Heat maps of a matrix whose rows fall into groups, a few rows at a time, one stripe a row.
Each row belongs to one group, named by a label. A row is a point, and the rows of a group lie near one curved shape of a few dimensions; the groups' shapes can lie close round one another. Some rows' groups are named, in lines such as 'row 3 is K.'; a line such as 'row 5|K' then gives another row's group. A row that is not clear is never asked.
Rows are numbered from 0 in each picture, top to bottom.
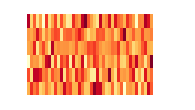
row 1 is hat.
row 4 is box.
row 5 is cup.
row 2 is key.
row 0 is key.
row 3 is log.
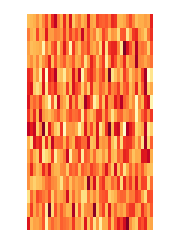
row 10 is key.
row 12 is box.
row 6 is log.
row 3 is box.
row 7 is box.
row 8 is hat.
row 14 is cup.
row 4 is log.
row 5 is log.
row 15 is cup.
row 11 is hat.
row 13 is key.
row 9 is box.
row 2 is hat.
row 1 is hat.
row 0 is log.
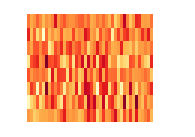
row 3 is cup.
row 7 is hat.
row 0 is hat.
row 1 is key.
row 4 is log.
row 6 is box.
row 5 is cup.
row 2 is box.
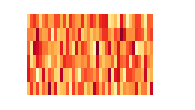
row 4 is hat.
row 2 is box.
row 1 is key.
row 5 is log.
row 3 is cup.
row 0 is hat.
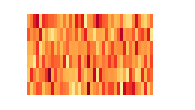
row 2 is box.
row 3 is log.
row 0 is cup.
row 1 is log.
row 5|box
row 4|cup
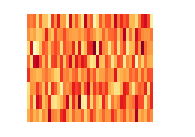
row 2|box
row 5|box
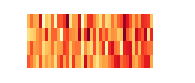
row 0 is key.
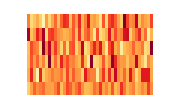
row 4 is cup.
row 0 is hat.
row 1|cup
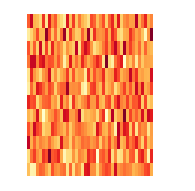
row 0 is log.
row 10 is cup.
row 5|key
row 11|log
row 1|log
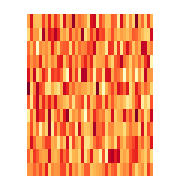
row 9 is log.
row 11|log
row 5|cup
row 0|box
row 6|cup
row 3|log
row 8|cup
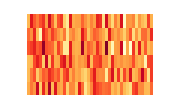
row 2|hat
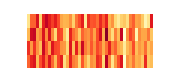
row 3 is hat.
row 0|cup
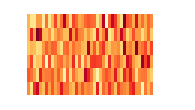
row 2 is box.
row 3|cup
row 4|cup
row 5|box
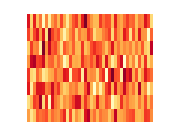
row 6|box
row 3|hat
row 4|hat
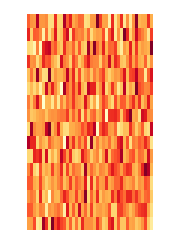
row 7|hat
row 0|cup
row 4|key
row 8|cup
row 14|log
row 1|hat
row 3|hat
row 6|key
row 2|log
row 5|box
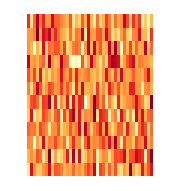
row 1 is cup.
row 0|cup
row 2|log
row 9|log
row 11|cup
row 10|key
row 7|box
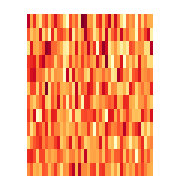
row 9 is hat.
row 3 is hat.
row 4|log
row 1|log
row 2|cup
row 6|log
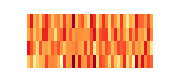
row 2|log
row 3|box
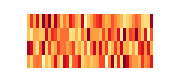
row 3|hat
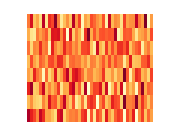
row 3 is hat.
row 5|box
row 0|log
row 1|log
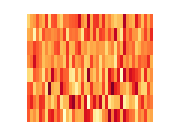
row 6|box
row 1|log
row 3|log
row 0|box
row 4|box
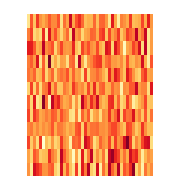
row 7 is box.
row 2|hat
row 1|log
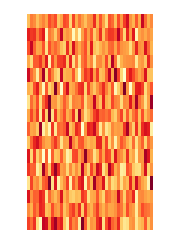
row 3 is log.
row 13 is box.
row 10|key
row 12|log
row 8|key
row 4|hat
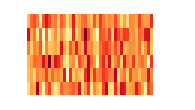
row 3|cup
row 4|log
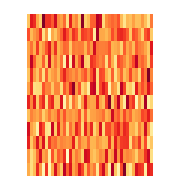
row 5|box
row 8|log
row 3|log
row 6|hat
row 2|log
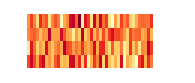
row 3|box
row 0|box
